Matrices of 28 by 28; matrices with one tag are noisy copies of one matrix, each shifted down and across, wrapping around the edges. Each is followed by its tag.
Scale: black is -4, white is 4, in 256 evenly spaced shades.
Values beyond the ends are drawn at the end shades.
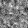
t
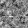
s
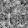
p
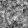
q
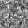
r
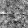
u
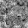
p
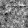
u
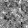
p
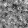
t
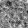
t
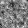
t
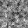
r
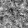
t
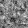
t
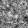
t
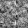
p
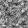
s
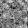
p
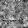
u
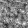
t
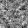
s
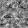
s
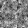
r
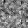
r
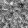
t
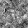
q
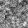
q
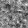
t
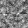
s
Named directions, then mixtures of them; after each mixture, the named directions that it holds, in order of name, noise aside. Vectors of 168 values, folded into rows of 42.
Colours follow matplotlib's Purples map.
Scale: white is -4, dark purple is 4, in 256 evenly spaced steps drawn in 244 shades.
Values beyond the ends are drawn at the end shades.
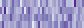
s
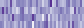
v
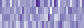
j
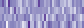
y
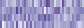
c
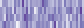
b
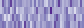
c, j, y.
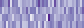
j, v, y.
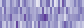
c, j, s.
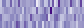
j.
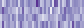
c, j, v.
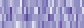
b, j, s.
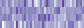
c.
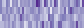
j.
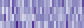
b, v.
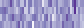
b, s, v.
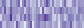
c, s.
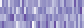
b, s, v.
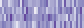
b, s.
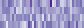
v, y.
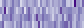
s.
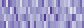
j, y.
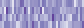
b, s.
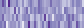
y.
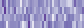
s, y.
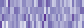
c, y.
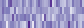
v, y.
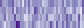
b.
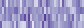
c, s, y.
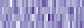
b, j, v.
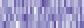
b.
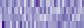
c, j.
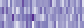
b, v.
